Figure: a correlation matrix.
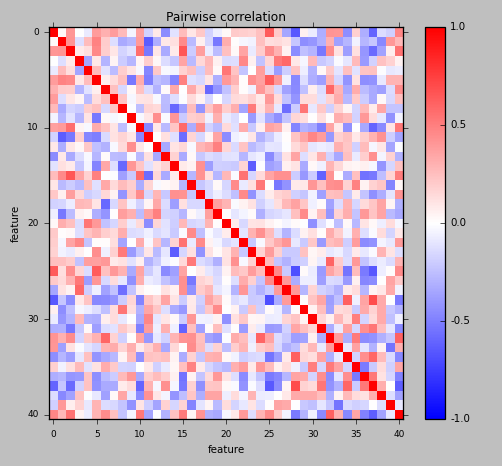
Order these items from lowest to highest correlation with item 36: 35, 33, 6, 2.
35, 2, 6, 33
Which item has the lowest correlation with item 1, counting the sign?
11
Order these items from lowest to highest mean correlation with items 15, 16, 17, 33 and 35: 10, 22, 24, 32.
10, 24, 22, 32
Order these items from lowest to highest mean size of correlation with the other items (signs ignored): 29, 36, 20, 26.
20, 29, 26, 36
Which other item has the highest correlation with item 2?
15
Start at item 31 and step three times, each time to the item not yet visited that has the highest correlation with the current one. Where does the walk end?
34
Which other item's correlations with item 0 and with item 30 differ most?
28
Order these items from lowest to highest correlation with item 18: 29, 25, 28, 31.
25, 31, 29, 28
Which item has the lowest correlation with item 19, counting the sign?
1
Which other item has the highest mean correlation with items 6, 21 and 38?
16
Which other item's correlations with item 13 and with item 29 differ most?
8
